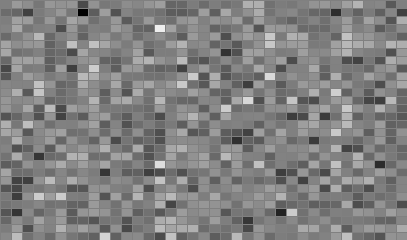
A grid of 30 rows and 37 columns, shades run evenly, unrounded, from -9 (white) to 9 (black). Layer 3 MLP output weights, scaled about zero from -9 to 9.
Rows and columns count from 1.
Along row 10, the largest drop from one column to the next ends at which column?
25
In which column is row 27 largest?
26
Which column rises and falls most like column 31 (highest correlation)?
8
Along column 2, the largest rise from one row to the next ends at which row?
19
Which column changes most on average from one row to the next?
15
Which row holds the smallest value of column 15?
4
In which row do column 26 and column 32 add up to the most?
27
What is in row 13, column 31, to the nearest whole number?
-2
